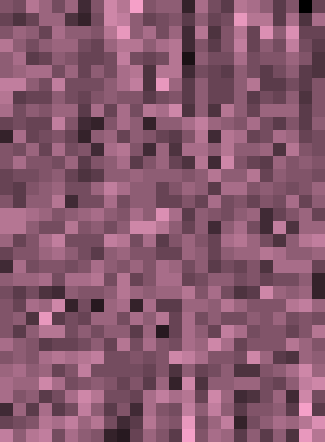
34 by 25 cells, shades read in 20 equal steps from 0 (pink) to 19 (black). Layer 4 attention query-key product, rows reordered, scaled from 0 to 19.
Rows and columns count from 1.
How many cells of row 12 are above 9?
8
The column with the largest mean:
7
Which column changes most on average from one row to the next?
5
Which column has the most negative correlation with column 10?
15
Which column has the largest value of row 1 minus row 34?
24
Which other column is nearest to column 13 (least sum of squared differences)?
2
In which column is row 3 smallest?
10
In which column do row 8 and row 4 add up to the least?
1
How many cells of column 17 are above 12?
5
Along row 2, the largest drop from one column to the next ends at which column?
19
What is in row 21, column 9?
8
